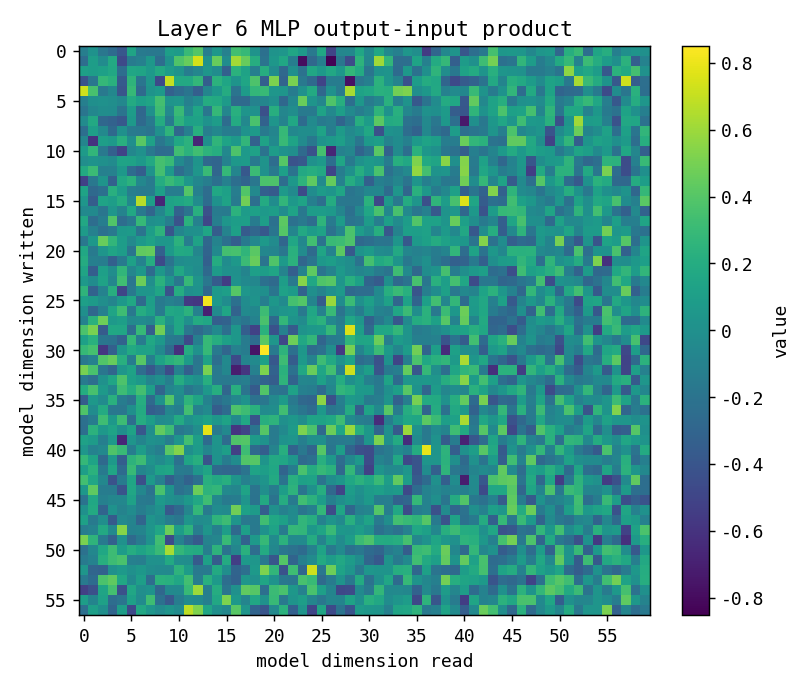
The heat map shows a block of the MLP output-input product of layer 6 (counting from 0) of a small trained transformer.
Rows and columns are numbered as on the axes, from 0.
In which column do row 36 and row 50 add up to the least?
53
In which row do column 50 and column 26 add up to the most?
19
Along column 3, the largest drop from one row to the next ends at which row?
32
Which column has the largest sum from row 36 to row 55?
24
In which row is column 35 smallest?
55
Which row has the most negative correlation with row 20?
38
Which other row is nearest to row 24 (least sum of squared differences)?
6
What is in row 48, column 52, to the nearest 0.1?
0.1
